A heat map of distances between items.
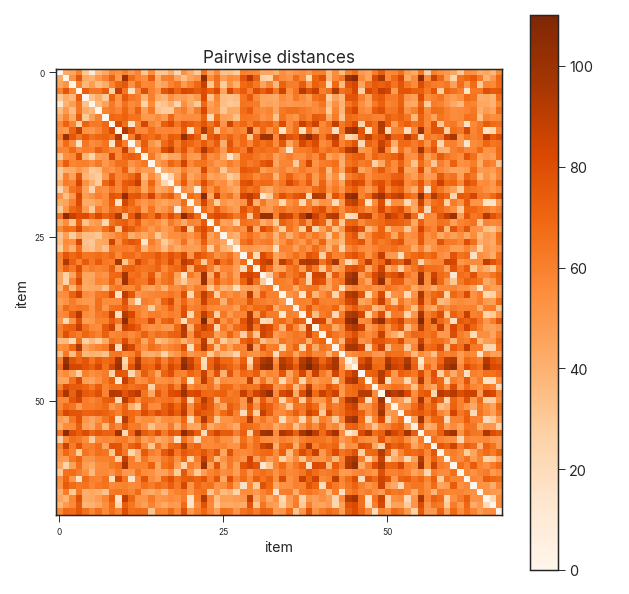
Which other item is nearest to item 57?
49
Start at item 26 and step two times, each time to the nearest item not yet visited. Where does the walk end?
5
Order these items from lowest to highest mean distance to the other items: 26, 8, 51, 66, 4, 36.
66, 4, 26, 36, 51, 8
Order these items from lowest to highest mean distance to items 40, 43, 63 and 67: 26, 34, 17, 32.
34, 26, 17, 32
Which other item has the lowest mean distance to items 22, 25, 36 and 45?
44
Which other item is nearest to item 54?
67
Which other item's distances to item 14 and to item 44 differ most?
55
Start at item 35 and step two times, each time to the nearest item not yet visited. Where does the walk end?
51
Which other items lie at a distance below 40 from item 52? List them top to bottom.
28, 30, 40, 63
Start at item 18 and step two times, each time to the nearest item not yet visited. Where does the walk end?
56
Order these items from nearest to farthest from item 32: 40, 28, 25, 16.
25, 16, 28, 40
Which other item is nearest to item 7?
23
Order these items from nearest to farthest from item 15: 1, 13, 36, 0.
0, 1, 13, 36
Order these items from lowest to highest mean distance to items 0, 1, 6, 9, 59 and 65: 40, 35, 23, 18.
18, 35, 23, 40
